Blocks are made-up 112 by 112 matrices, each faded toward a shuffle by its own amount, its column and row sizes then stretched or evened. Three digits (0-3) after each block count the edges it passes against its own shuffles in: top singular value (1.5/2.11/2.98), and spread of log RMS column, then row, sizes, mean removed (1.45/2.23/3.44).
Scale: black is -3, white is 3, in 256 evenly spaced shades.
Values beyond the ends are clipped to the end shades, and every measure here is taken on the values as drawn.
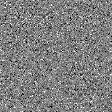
1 1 1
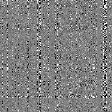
2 3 2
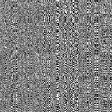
3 3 0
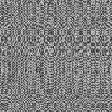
3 1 0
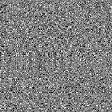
2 0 2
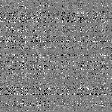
0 2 3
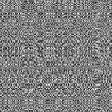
3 0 3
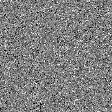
0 1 0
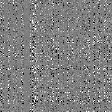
1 3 2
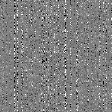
0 3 1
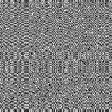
3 1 2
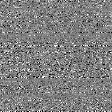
0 1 3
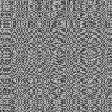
3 0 1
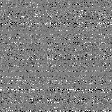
1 1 3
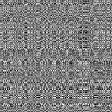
3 1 3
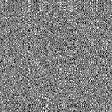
2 1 0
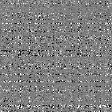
0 2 3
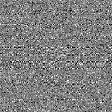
2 0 2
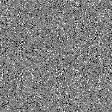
1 1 0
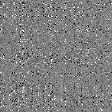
1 2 2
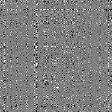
2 3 2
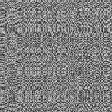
3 1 1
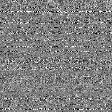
1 0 3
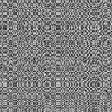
3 2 2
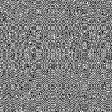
3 0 0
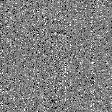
0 2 0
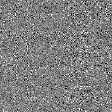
1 2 1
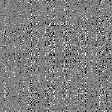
2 3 2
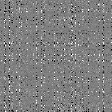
1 3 2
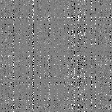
1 3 2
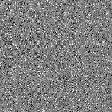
2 1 0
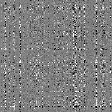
2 3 2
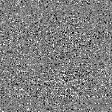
0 1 2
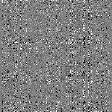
0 3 2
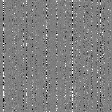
2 3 0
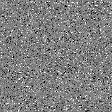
0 0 1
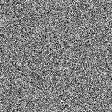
1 0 0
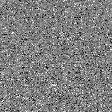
1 0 1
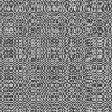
3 2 1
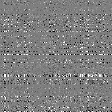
2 2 3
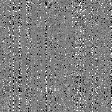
2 3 1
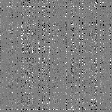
1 3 2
